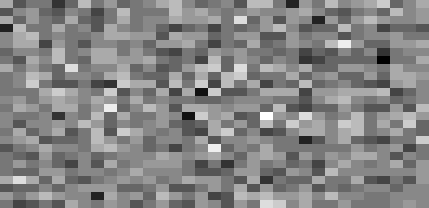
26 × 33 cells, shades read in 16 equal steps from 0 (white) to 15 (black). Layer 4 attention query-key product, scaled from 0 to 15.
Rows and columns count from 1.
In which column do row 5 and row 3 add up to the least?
19
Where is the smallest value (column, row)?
21, 15
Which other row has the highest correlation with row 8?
7
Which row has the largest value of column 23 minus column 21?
1
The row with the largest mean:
4
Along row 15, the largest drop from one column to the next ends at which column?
16
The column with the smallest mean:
9
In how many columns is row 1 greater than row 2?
14
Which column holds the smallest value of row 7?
5
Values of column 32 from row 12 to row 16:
9 8 10 4 3
